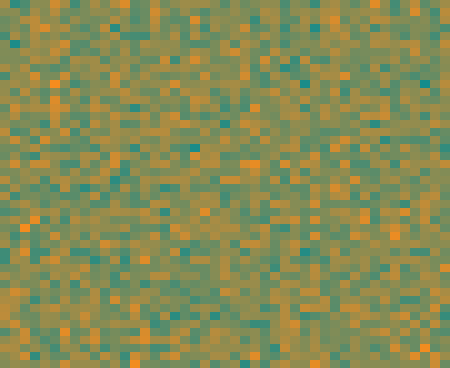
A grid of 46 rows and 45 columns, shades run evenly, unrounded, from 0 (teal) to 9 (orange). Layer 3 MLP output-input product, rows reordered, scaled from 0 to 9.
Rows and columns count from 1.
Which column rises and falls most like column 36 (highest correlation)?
8
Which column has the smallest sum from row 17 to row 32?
31
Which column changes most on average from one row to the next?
20
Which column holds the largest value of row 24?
34
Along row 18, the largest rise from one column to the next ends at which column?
5
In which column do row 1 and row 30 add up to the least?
2
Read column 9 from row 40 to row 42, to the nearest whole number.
7 6 4
